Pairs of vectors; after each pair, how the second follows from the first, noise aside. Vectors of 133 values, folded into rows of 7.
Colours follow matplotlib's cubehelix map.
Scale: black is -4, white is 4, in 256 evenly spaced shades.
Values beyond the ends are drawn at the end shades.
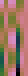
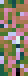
sign-scrambled.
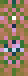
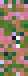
shuffled.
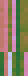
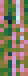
reversed.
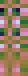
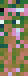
sign-scrambled.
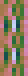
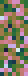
shuffled.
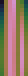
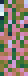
sign-scrambled.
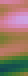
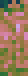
wrapped around, partly zeroed.
